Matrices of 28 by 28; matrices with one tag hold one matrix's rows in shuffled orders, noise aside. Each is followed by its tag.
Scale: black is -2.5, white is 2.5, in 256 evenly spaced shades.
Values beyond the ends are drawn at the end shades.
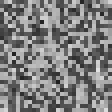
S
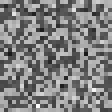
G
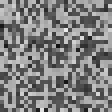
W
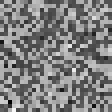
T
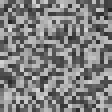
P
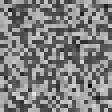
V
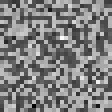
G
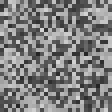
W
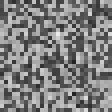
T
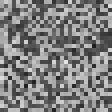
V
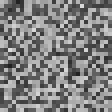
S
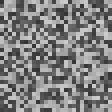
P
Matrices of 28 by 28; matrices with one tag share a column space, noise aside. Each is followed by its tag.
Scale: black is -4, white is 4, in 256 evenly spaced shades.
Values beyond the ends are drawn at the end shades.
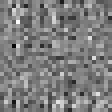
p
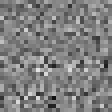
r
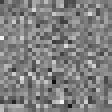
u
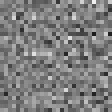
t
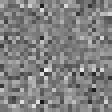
u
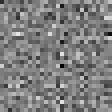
t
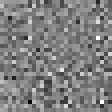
u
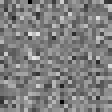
t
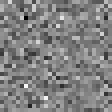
t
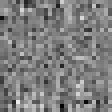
p
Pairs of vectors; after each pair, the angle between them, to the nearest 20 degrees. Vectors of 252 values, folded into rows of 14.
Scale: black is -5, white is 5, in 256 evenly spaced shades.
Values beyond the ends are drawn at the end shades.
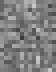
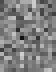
40 degrees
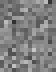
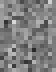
160 degrees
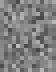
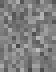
160 degrees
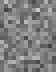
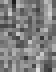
100 degrees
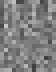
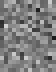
60 degrees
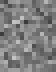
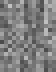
100 degrees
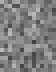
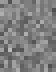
60 degrees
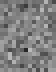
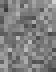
120 degrees
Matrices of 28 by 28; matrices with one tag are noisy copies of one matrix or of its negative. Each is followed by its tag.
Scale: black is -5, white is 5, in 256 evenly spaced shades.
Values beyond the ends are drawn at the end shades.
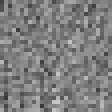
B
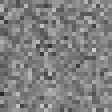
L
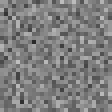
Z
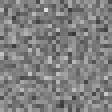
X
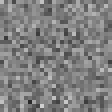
B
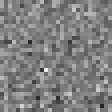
B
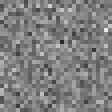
L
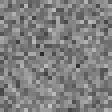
L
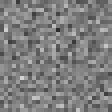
X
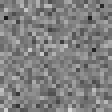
L
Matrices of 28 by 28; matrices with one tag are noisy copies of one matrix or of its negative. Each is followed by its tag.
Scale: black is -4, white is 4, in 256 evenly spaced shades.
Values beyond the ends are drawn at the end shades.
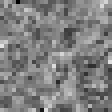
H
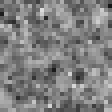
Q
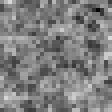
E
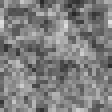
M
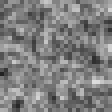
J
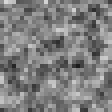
E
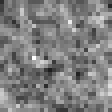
Q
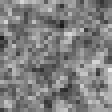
H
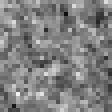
Q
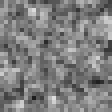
J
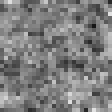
E
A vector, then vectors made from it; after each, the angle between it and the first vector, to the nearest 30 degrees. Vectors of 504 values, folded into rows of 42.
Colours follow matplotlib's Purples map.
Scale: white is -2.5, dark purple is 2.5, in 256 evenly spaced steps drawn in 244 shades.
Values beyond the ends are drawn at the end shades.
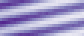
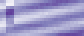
150 degrees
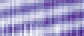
150 degrees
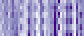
90 degrees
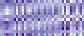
60 degrees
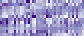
60 degrees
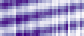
30 degrees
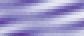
30 degrees
